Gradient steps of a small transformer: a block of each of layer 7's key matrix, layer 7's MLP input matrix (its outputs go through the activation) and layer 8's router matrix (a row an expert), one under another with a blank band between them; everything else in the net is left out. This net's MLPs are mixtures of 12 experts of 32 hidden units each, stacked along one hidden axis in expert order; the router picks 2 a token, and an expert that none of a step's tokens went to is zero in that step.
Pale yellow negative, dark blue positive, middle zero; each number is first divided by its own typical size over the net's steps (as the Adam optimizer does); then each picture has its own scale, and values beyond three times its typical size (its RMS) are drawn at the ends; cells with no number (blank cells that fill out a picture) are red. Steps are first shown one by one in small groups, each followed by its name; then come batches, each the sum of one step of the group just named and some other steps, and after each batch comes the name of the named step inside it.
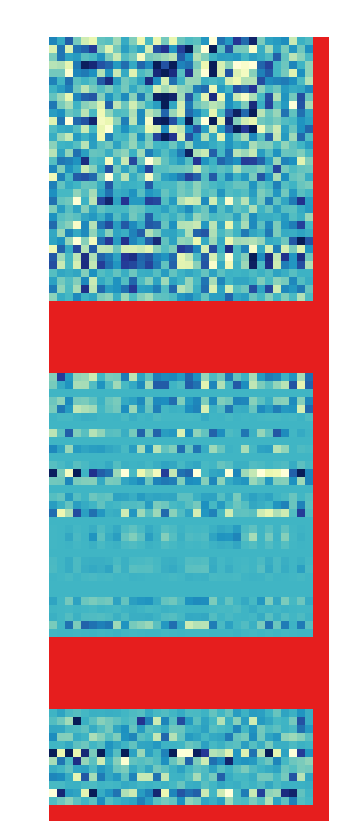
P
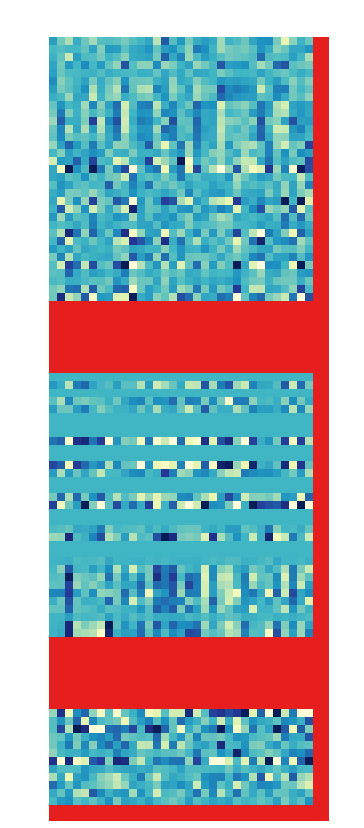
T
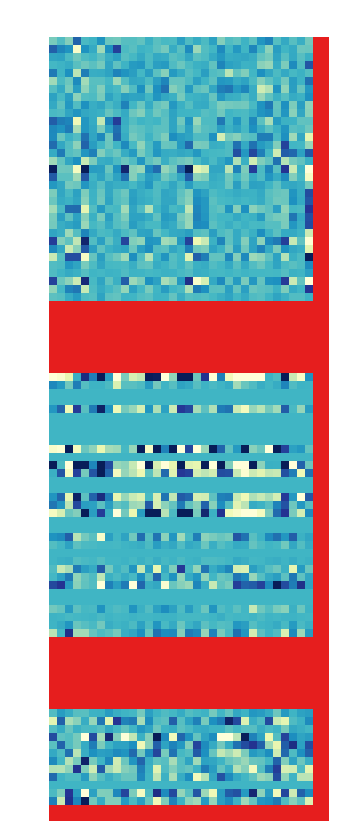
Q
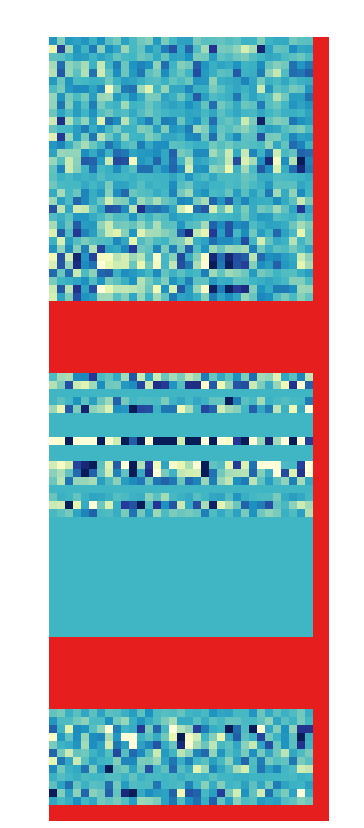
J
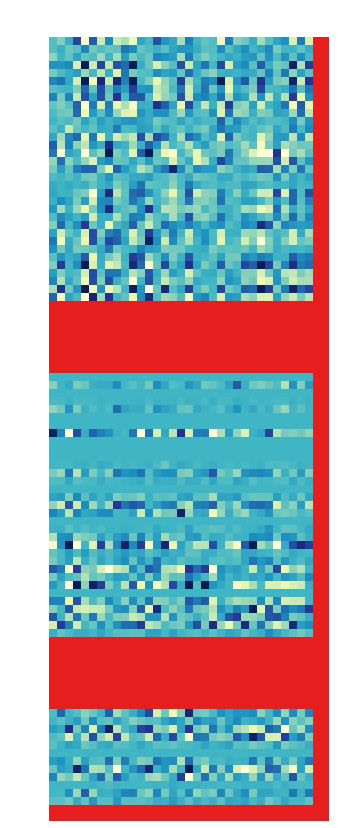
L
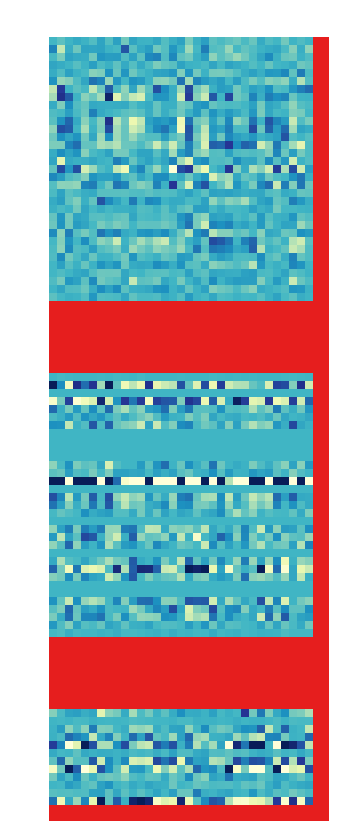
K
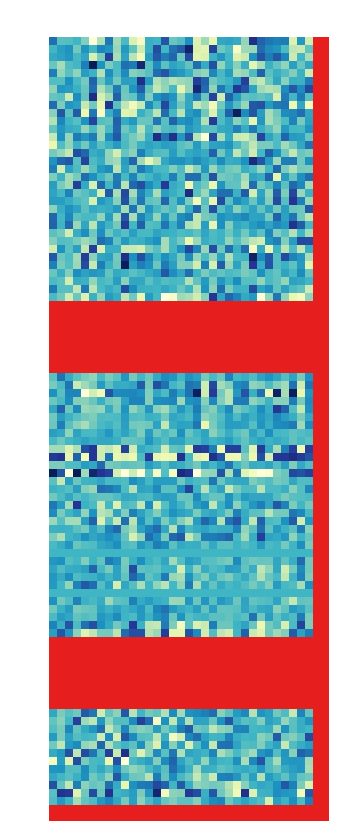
P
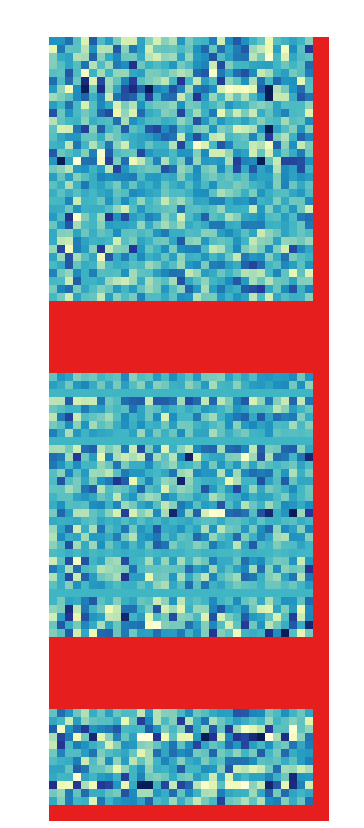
L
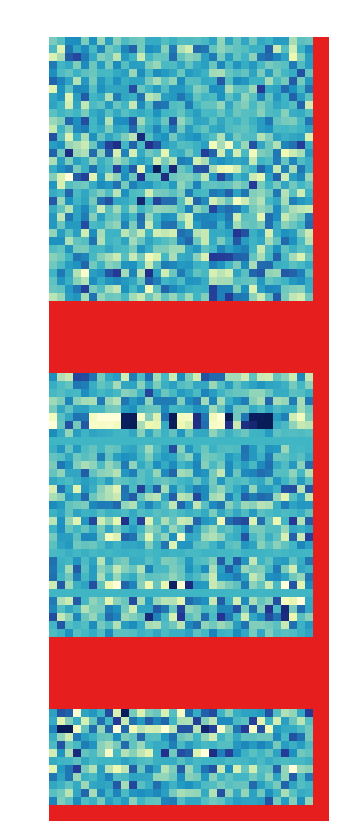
L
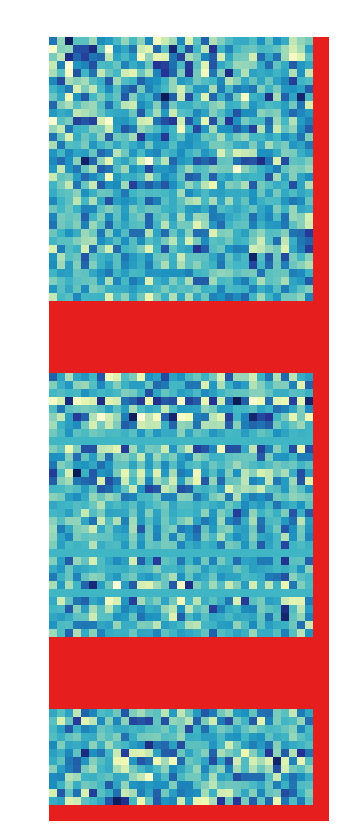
P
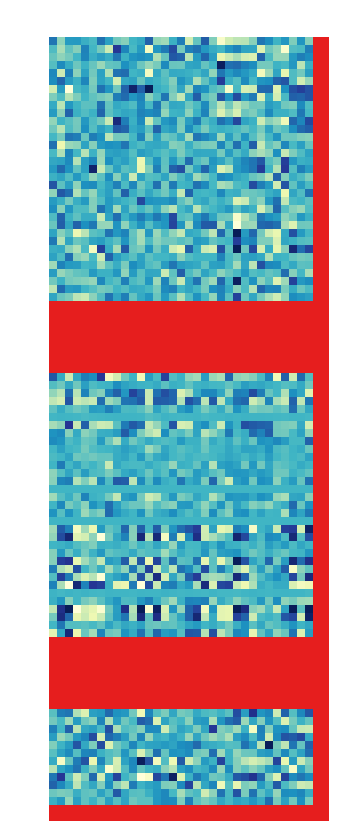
L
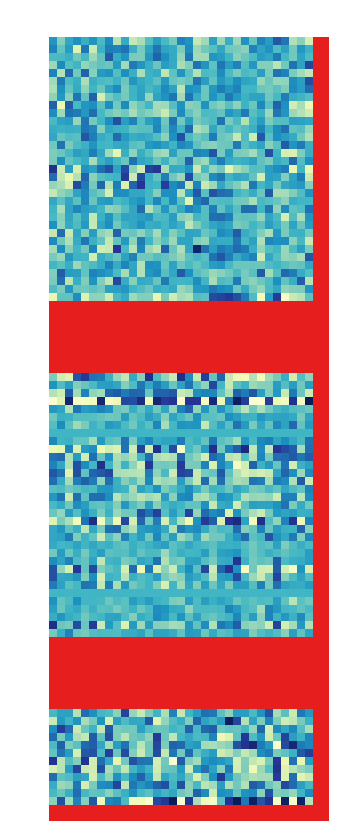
Q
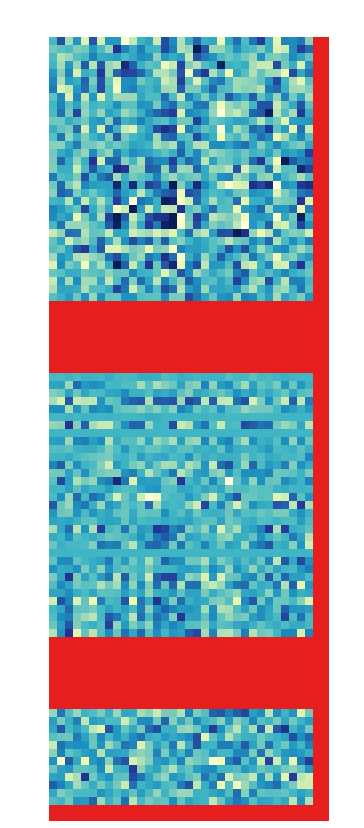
T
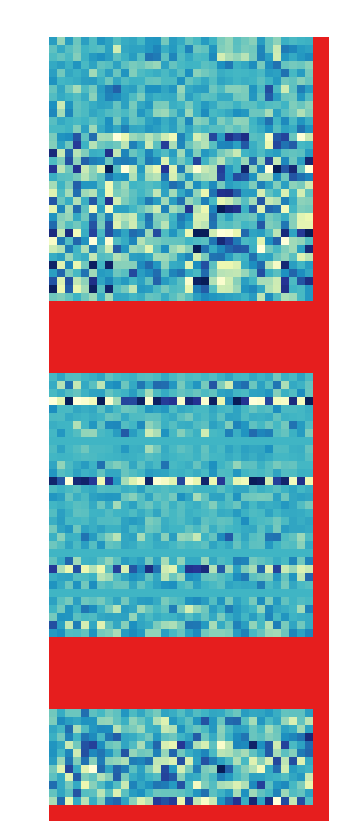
K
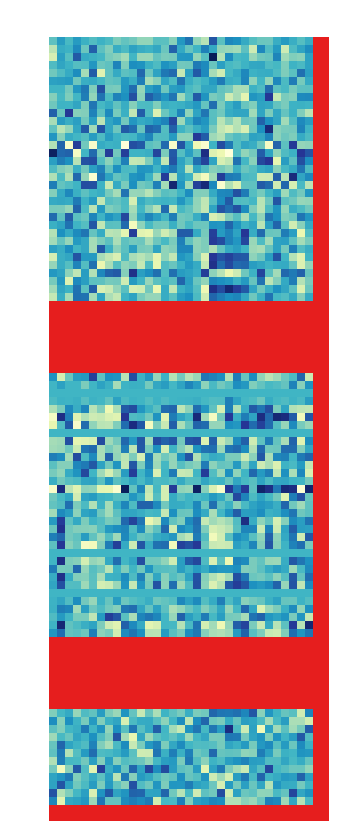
J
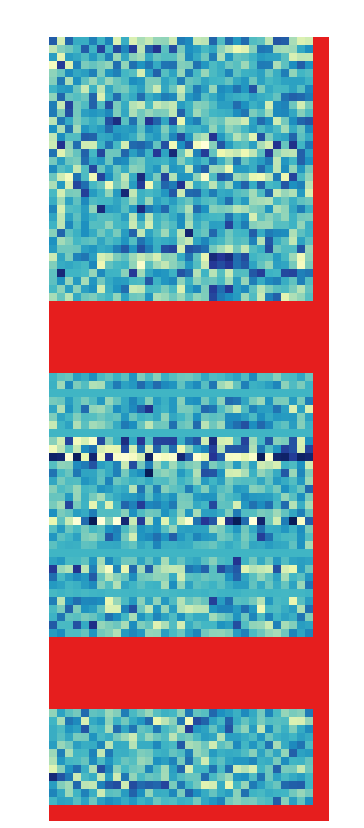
J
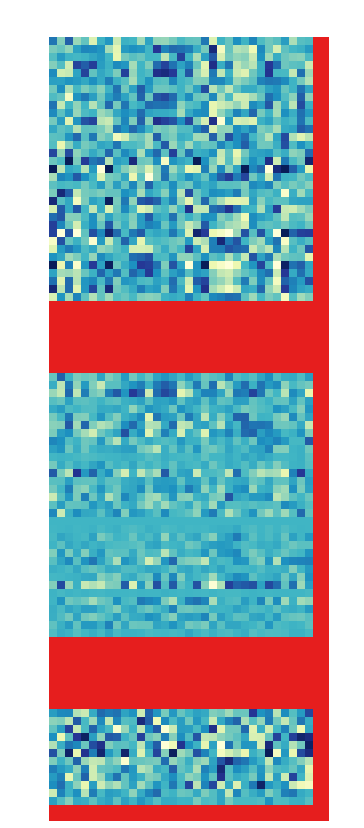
P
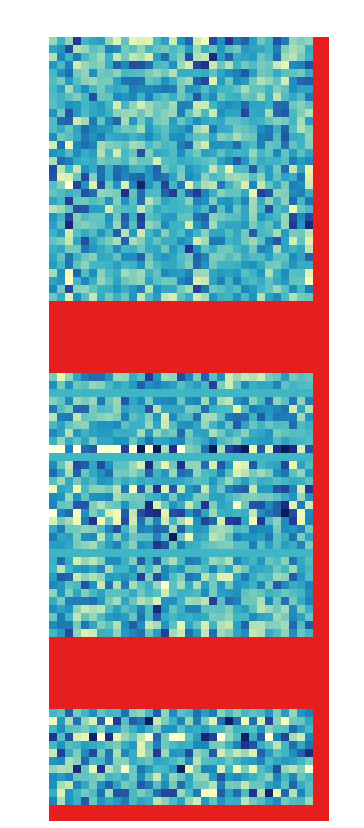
Q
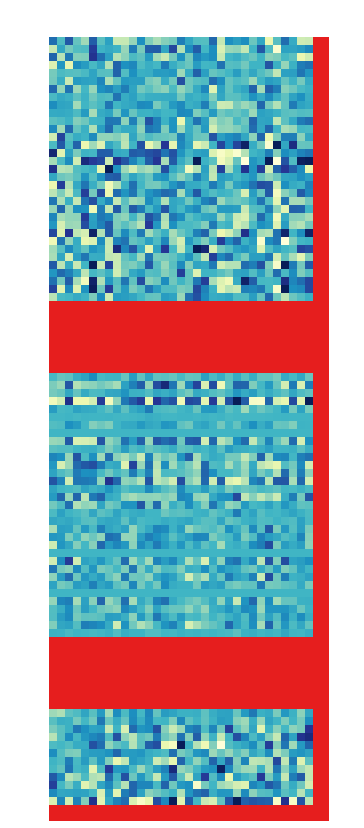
J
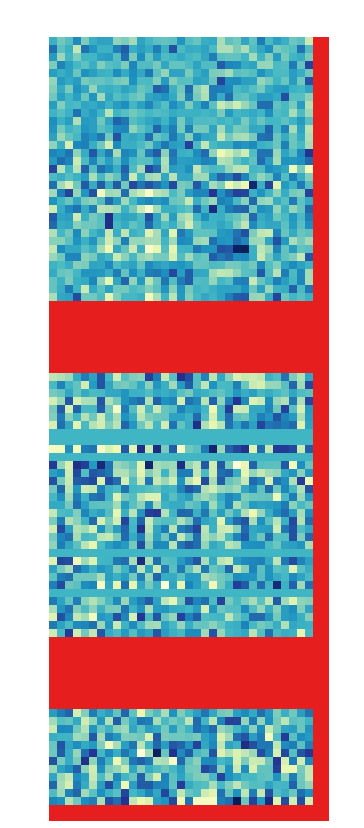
Q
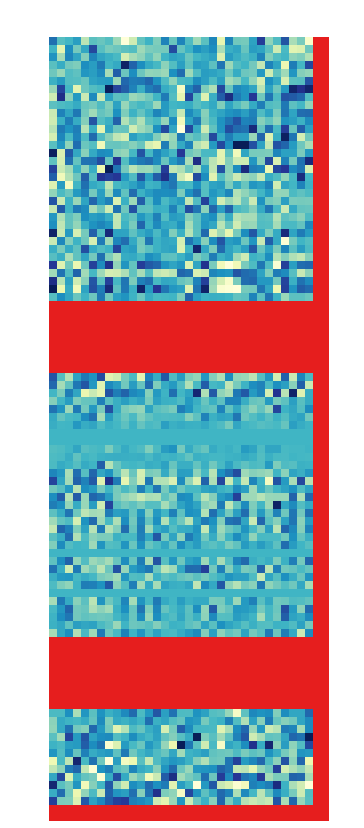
K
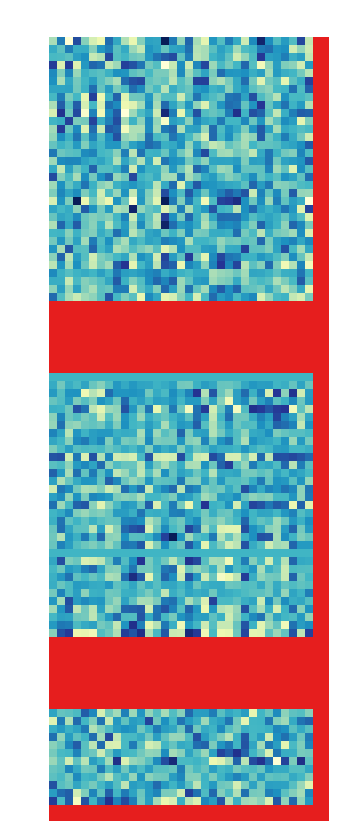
T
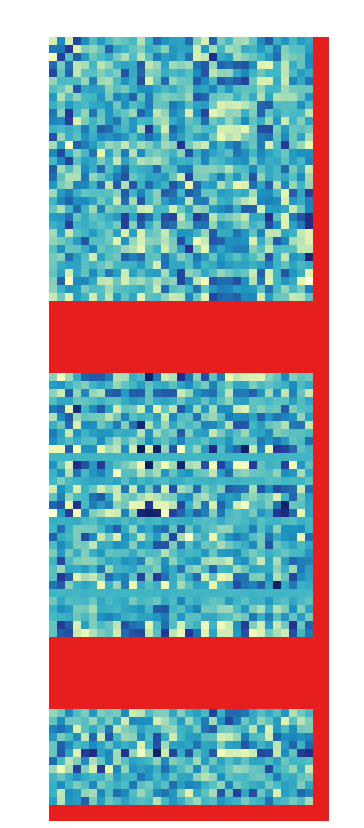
Q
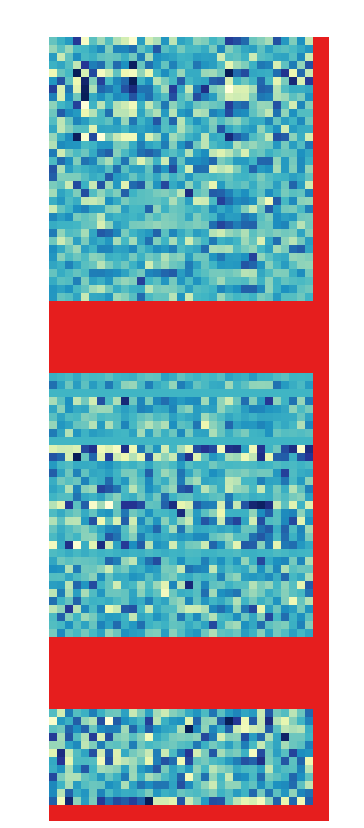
L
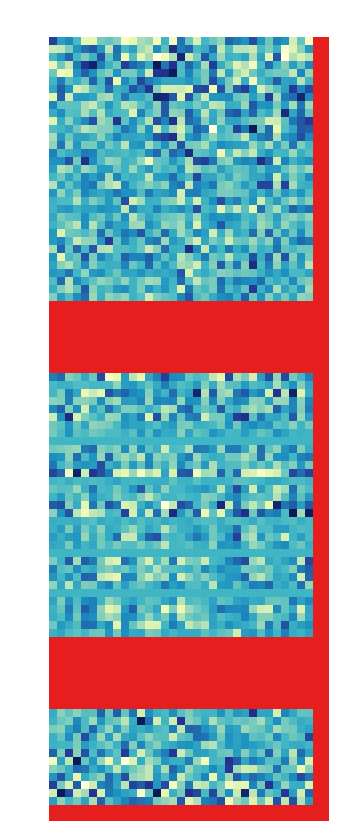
P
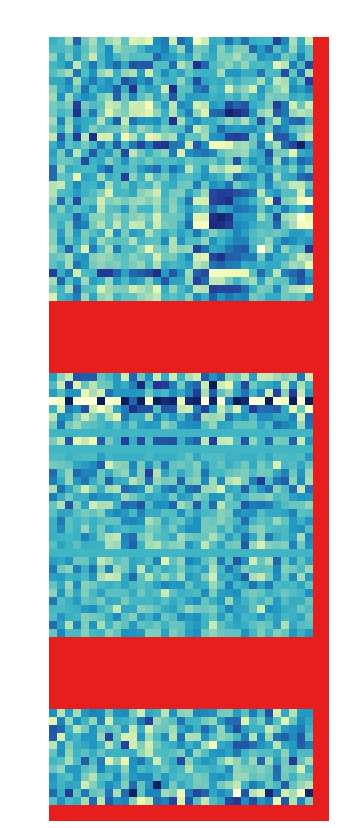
J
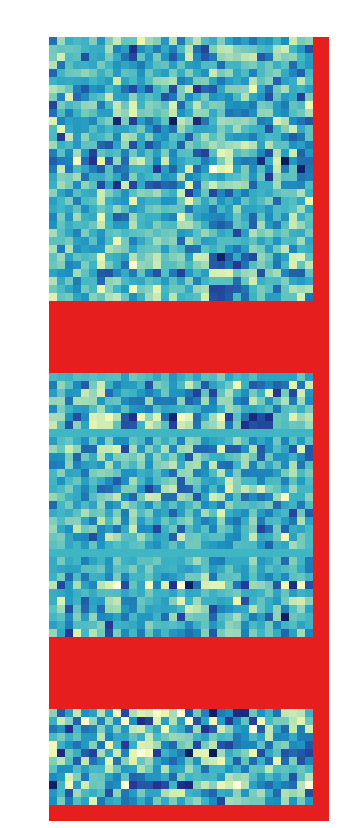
T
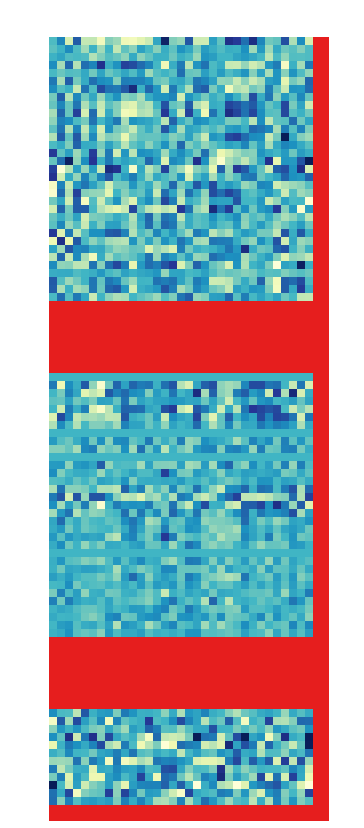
T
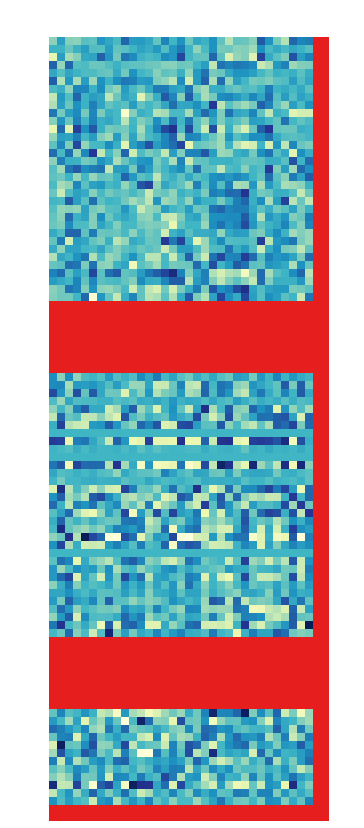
T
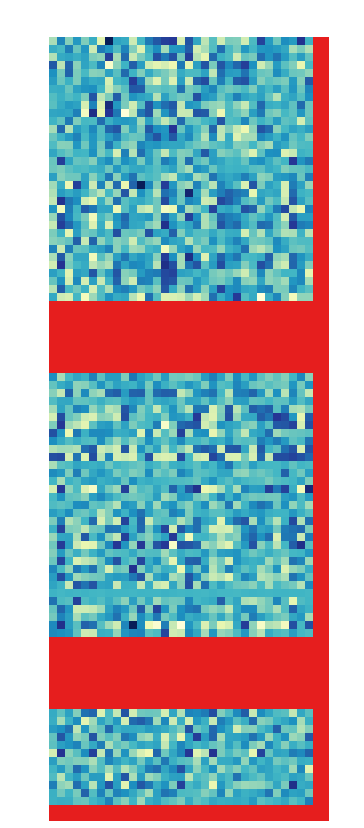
L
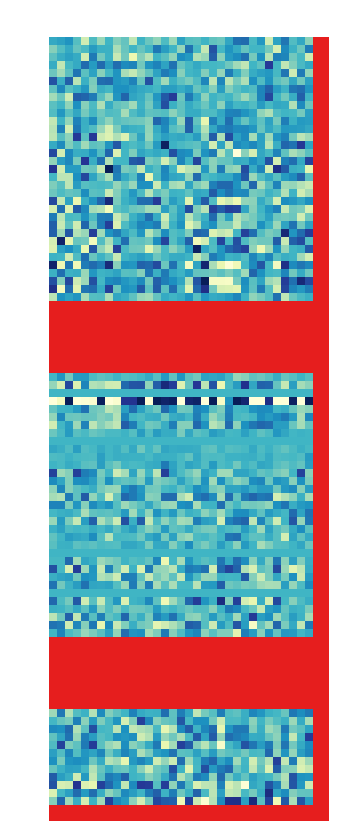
P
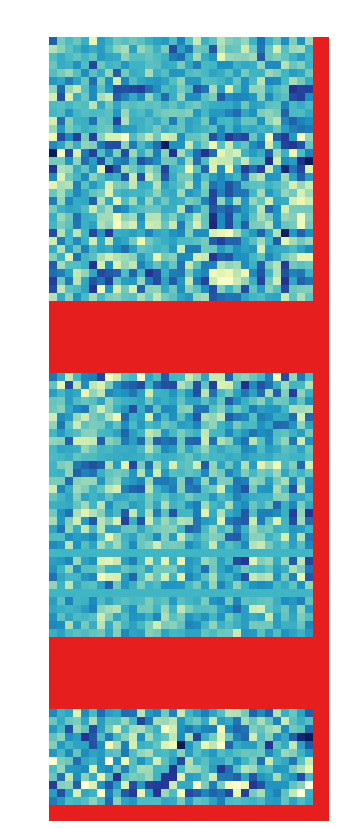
J
